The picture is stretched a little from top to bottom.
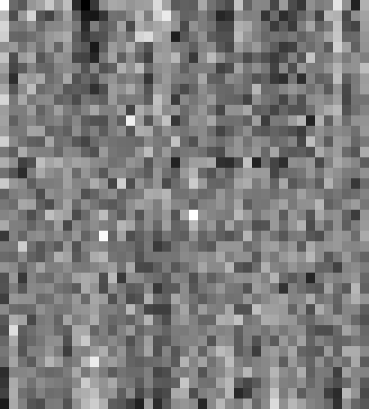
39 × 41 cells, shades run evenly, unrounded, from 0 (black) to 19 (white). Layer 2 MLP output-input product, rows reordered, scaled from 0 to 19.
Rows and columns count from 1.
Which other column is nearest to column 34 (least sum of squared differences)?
9
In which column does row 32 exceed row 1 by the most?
10
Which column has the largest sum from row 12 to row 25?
22
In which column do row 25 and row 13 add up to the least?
29
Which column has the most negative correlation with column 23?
31
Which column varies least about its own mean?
7
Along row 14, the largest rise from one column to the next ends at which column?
35
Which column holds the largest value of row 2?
19
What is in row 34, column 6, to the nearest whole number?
11
